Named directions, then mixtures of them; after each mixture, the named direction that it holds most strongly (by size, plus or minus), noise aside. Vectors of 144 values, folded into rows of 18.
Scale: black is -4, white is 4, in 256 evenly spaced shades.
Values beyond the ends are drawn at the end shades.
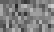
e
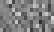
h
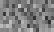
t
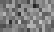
t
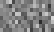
h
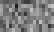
e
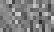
h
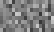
h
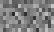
t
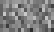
t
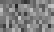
e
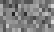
e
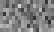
t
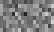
e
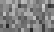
t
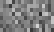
h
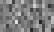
h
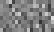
h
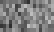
e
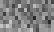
t
